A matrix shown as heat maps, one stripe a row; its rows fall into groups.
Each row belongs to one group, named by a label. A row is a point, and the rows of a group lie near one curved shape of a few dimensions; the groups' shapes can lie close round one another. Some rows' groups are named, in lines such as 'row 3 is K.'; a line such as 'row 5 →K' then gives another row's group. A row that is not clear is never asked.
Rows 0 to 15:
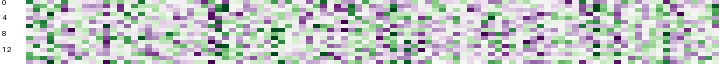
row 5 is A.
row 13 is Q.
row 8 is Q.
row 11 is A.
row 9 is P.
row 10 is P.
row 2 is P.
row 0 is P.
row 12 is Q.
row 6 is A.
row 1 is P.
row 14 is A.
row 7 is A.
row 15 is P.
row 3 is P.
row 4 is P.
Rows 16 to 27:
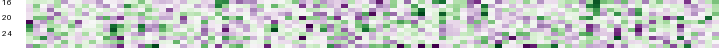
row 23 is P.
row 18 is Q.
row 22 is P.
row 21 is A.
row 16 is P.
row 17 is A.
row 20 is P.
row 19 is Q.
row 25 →A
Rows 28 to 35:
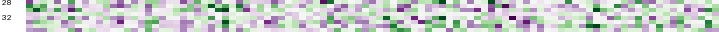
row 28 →A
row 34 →P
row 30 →A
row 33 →P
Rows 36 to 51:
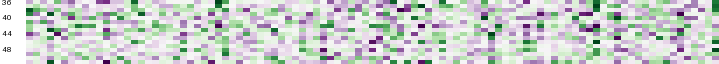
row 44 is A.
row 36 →A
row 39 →P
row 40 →Q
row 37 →Q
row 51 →P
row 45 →P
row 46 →Q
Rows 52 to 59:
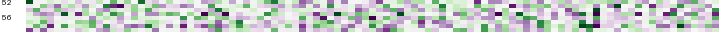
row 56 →Q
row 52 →P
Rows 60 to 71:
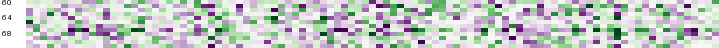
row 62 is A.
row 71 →P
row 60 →Q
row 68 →Q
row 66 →Q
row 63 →P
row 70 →P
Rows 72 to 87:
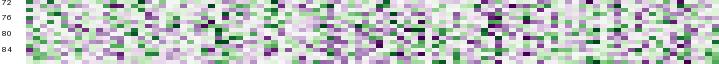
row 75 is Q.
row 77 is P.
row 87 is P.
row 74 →P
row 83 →P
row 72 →P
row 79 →Q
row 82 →P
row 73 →A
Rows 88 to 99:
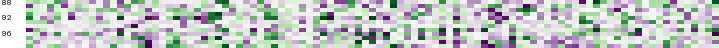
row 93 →P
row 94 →A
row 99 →Q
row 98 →A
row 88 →P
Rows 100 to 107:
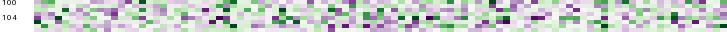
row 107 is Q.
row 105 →P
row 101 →A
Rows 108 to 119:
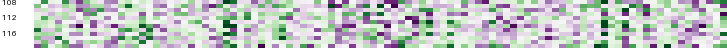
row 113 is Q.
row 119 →P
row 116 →Q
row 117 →P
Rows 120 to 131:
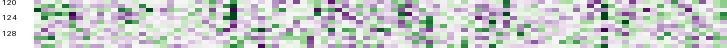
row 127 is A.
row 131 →A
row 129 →A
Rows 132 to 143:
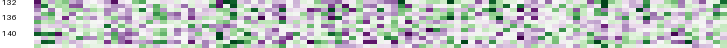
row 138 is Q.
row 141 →A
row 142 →P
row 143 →Q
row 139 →P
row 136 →A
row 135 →P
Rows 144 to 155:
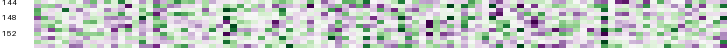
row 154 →Q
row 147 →Q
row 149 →P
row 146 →Q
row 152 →P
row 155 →A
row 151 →A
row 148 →A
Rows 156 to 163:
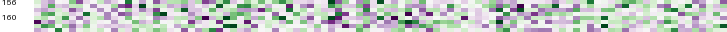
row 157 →A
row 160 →Q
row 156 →Q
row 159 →P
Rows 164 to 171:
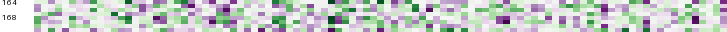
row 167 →A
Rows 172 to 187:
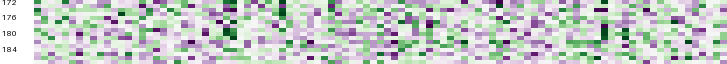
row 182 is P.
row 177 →P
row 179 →Q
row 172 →Q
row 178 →P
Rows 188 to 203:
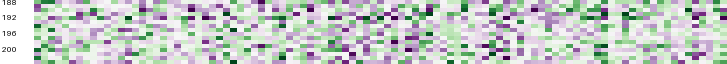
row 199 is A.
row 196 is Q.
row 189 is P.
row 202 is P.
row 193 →A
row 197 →A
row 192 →Q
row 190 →P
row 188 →A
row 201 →A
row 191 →Q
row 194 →P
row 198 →Q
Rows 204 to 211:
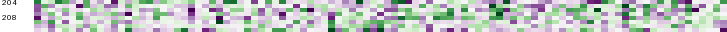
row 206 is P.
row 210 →A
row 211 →Q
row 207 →A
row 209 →A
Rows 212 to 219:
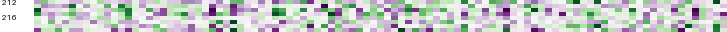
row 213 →Q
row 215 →Q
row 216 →Q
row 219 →P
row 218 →P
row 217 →A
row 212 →P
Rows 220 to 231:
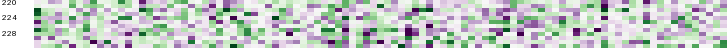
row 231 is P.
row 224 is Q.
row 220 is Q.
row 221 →P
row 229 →A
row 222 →Q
